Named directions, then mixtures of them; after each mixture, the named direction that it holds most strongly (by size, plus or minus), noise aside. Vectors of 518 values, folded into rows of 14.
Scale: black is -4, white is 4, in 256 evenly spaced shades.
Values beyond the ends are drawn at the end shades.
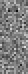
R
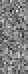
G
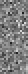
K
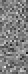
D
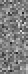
K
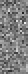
K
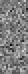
D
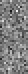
G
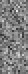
G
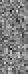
G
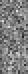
G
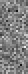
R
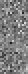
K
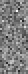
G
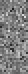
D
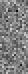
R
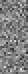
D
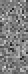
D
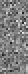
K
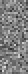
D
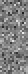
K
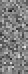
G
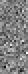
D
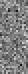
R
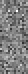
R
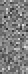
K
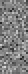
D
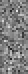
G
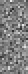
K
